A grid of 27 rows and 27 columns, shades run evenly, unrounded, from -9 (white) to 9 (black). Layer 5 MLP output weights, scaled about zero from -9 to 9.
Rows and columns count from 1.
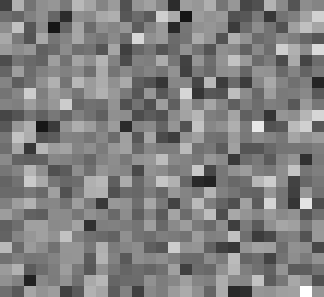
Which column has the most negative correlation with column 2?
15
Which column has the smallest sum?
9
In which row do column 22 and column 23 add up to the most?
22
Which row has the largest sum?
25
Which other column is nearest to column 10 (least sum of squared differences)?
7
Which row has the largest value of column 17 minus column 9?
17
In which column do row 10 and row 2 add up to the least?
14
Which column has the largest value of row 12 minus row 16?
4
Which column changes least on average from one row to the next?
10
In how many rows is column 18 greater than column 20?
15
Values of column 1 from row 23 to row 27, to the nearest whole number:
-4 1 -2 -1 1
